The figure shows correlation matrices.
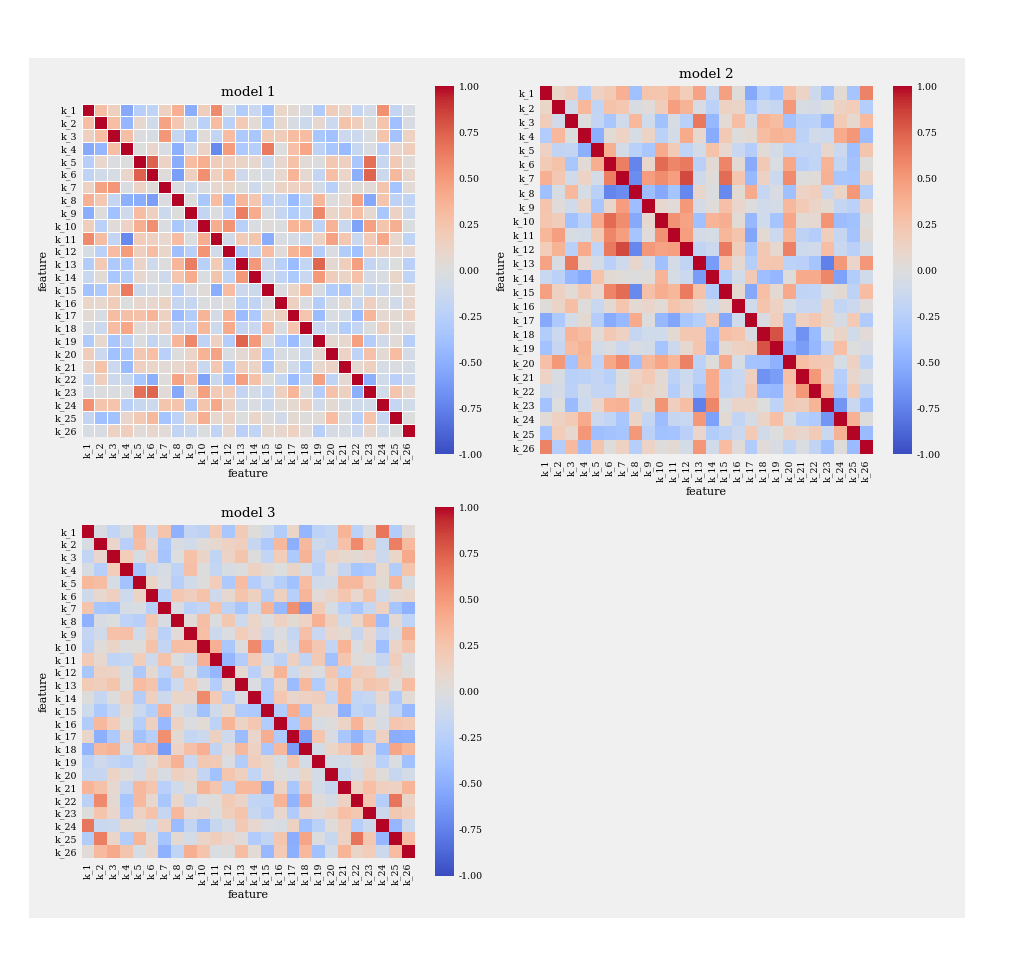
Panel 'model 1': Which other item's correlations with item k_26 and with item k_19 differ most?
k_13
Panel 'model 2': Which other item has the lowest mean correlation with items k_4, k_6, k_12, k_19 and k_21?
k_8
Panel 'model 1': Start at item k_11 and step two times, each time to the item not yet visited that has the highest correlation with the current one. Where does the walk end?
k_24
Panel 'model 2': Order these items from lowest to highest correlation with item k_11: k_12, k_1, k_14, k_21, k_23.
k_21, k_14, k_23, k_1, k_12
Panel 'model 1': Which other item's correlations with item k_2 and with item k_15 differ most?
k_4
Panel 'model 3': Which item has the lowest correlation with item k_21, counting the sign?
k_15
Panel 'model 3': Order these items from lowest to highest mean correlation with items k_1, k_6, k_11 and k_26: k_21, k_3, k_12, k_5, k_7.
k_12, k_7, k_3, k_5, k_21
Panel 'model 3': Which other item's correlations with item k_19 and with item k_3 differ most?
k_26
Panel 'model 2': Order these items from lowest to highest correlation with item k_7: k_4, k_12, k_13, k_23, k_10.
k_13, k_4, k_23, k_10, k_12
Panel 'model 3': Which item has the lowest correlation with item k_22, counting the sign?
k_17
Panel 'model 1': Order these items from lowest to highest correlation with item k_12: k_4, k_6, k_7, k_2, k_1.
k_2, k_1, k_7, k_6, k_4
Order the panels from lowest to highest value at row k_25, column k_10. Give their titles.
model 2, model 3, model 1
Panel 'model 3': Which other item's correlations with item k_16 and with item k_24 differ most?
k_1
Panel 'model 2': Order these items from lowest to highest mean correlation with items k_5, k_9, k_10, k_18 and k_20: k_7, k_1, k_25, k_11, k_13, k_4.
k_25, k_13, k_4, k_1, k_11, k_7
